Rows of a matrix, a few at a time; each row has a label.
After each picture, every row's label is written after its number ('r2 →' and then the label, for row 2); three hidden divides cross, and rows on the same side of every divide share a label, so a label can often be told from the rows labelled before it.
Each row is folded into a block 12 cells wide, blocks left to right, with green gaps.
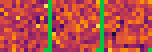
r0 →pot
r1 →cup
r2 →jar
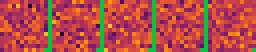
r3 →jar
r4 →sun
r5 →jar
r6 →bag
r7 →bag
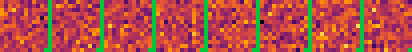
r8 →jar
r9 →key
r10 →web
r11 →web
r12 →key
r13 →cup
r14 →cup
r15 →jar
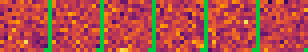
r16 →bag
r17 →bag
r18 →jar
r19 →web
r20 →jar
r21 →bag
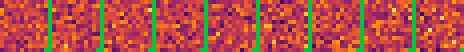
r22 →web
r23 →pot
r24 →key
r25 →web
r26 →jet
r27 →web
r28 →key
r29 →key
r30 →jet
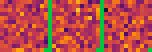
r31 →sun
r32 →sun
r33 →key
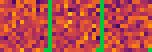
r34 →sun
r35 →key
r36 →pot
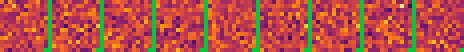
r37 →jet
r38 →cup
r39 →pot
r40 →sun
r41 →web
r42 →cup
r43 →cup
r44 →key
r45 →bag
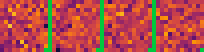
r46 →jar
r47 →jet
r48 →key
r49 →jet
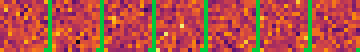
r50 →key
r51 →web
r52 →jet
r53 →jet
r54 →web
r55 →jet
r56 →web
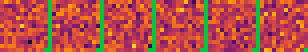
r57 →pot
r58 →sun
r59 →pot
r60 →sun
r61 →pot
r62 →sun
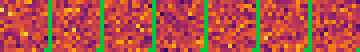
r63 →sun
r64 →sun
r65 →bag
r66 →jet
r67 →bag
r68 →jet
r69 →jar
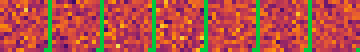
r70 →sun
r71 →key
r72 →pot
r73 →web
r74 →bag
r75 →web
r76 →pot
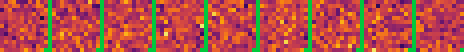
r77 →key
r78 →jet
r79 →pot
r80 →cup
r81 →sun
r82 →bag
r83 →jet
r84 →sun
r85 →sun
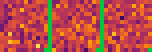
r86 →cup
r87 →jet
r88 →jet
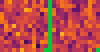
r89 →jar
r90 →jet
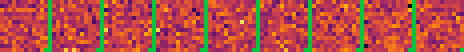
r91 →web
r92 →jar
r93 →key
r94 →jar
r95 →key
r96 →bag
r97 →bag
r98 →key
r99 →jet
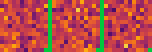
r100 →pot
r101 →bag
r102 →bag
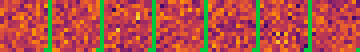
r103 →web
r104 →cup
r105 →cup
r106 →sun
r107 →sun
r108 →bag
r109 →key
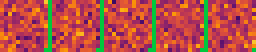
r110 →cup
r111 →sun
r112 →cup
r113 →cup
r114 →key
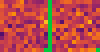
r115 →bag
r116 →jar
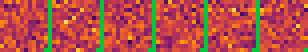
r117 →pot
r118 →key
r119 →web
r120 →key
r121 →sun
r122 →web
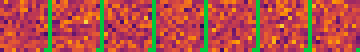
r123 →pot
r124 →key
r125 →cup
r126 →sun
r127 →sun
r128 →pot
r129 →bag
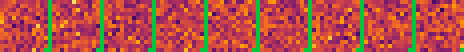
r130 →web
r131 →sun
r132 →jar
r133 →web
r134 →jet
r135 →jar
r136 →pot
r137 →web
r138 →jet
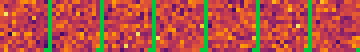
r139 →sun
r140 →jar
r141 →cup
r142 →jet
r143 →jet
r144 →web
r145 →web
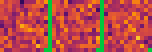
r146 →jet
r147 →jet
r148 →bag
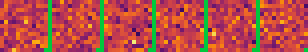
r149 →web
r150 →web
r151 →jar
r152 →key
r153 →pot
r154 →bag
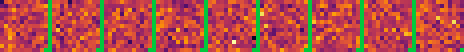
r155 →pot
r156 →key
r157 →pot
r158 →jar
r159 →bag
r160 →web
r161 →jet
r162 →bag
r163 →jar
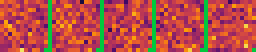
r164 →jar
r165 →key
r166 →key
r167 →cup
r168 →jet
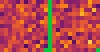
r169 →bag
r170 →jet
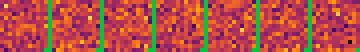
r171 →jet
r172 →sun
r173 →pot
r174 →bag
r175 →web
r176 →key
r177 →sun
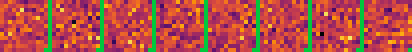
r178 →cup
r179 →web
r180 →key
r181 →cup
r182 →key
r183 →jar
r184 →jar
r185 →key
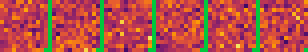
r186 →sun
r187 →bag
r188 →jet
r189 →jar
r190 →pot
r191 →pot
